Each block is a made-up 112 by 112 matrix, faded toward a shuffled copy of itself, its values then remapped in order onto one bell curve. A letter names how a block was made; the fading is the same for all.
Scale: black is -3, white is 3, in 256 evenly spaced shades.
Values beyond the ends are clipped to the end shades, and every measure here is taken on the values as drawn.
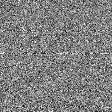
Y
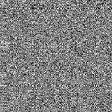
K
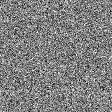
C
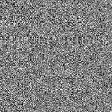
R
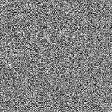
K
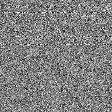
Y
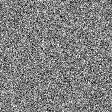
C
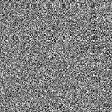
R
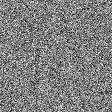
C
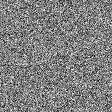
C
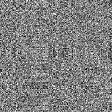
R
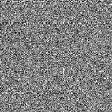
K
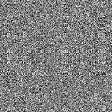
R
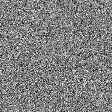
Y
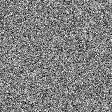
C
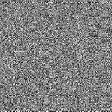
K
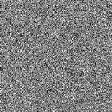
R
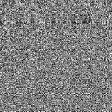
K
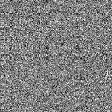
R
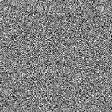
R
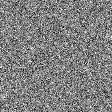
C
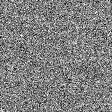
C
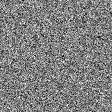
C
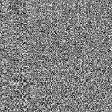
R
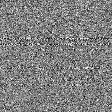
Y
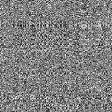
K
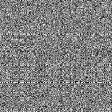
K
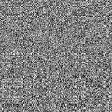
K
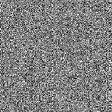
R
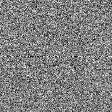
Y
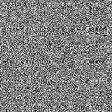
K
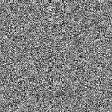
R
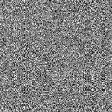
R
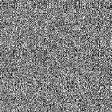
R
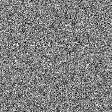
Y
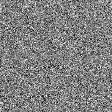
Y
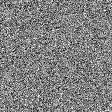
C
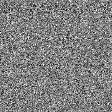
Y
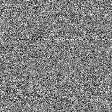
Y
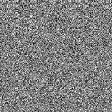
R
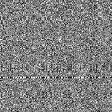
K
